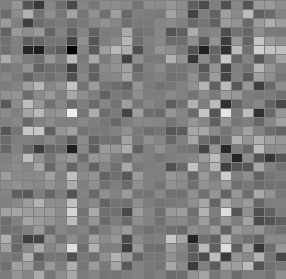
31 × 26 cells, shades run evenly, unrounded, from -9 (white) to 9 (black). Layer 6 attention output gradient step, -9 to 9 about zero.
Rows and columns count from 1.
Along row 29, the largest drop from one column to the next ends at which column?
20
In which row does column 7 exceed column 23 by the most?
6
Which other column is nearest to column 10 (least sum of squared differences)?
15
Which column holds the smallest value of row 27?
16
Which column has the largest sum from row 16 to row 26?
25
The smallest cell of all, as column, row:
7, 13
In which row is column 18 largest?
27
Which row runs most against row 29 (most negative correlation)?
14
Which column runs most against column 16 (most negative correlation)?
18
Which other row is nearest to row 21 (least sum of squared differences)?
11
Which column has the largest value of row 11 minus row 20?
21
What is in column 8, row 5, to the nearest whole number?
-1
